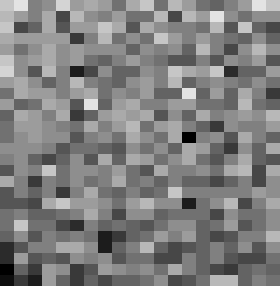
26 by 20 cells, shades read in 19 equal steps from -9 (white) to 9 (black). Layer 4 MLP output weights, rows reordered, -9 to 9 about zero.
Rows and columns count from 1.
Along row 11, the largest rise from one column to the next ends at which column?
6
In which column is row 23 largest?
8
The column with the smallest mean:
4
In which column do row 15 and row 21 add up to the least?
2
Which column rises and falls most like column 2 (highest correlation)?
3
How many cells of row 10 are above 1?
5
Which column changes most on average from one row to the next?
14
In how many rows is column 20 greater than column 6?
9
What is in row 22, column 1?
2
